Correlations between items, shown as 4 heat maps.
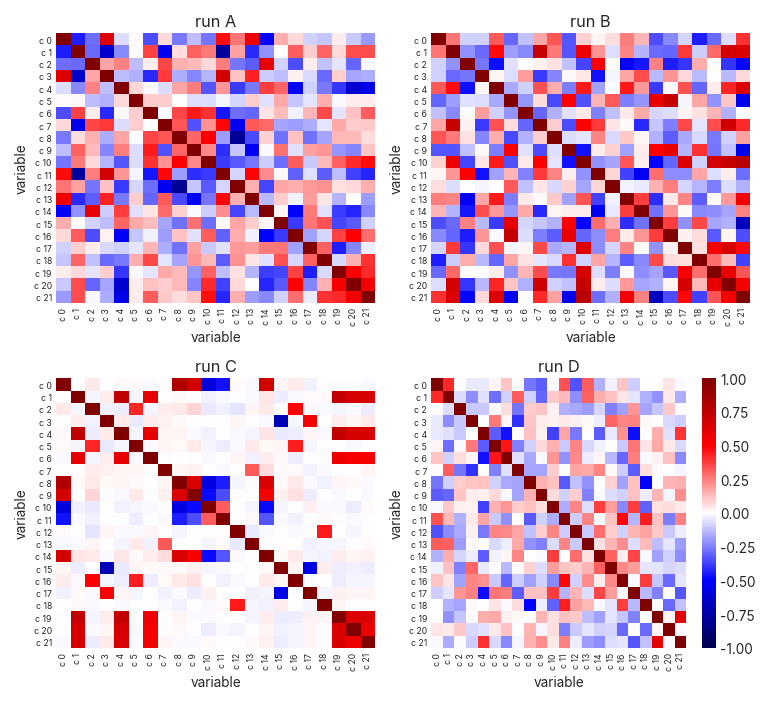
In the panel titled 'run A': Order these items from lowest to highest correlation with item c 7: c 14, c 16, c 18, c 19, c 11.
c 16, c 18, c 19, c 14, c 11
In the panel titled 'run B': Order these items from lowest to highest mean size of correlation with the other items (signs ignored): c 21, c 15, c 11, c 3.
c 3, c 11, c 15, c 21
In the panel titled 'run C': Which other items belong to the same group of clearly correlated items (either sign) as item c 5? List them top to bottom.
c 2, c 16
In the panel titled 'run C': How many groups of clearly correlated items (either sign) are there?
6
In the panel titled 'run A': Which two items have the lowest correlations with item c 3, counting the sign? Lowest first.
c 1, c 6
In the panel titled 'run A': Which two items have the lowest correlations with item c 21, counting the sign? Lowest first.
c 4, c 11
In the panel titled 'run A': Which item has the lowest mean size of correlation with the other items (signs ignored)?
c 5
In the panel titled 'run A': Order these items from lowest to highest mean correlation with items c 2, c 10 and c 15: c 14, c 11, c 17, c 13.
c 13, c 11, c 17, c 14
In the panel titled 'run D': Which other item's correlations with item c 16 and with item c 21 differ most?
c 19
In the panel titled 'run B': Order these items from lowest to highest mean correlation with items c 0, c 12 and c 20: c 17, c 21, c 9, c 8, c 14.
c 9, c 14, c 8, c 17, c 21
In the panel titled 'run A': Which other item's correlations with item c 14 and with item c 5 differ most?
c 2
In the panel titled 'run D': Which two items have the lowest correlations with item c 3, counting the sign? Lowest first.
c 7, c 1
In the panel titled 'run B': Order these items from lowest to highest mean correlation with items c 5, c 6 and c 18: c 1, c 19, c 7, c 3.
c 1, c 7, c 3, c 19
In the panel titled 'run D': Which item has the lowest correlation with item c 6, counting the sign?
c 4
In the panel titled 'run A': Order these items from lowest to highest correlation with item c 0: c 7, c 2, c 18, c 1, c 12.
c 1, c 2, c 18, c 7, c 12
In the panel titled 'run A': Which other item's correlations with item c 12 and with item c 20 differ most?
c 8
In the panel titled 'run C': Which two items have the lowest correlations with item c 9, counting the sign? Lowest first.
c 10, c 11
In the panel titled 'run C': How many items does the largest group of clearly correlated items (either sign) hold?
6
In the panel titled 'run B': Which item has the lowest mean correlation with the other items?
c 2
